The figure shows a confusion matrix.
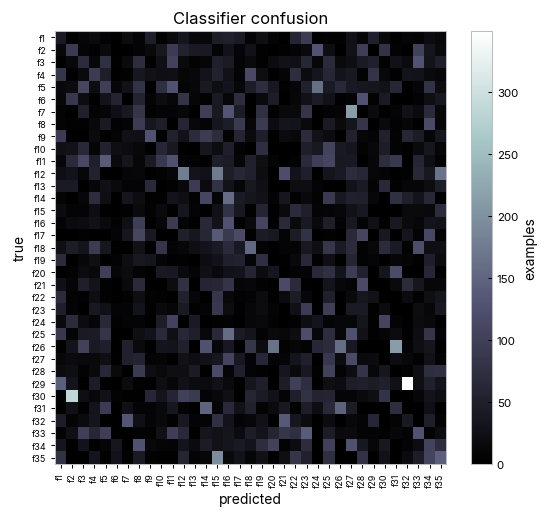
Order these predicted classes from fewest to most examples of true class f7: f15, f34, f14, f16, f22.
f22, f15, f34, f14, f16
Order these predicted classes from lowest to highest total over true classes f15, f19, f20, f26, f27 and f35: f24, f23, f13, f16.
f13, f24, f23, f16
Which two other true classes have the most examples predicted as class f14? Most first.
f31, f26
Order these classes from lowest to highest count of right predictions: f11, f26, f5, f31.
f31, f5, f11, f26
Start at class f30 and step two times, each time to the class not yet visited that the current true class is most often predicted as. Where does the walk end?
f24
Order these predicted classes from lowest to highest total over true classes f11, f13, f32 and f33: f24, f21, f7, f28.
f28, f24, f7, f21
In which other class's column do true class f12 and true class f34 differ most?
f15
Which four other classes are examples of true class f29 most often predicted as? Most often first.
f32, f1, f22, f23
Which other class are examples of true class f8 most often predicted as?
f34
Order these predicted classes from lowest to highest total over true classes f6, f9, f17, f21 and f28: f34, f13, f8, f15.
f13, f34, f8, f15
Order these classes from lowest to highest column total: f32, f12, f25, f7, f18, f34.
f7, f32, f18, f12, f34, f25
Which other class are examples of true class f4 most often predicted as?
f18
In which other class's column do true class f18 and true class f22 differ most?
f33
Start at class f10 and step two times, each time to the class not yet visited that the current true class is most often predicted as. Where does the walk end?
f16
